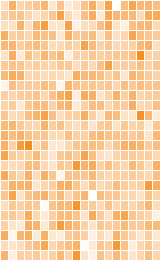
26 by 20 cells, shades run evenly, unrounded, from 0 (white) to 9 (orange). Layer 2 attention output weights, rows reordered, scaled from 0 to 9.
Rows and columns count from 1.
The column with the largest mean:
4
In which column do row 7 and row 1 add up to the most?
14
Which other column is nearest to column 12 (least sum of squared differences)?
17
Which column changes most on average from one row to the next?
8
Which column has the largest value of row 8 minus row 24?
2
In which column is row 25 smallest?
11
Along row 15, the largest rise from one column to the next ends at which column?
3
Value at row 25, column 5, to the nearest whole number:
5
